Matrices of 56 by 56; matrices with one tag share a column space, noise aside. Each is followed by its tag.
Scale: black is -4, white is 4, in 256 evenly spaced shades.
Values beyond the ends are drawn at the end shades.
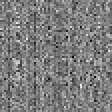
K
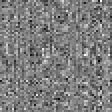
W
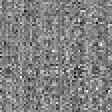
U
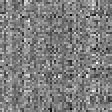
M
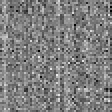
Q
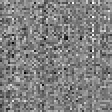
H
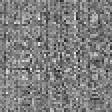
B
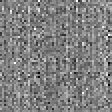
K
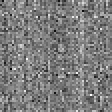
M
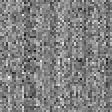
K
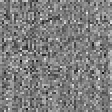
B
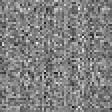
K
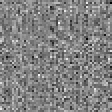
Q
